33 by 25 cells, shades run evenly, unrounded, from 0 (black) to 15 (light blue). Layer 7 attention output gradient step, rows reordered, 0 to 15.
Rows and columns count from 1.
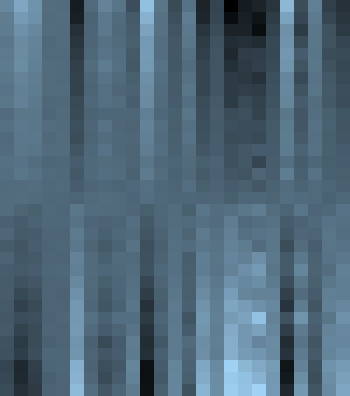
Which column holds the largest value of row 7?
11
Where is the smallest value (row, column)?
1, 17
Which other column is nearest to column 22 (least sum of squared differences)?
16
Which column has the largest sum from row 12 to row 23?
19
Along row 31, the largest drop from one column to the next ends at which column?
21
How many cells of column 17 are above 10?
10
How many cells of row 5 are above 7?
13
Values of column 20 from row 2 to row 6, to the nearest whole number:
4 5 5 5 5
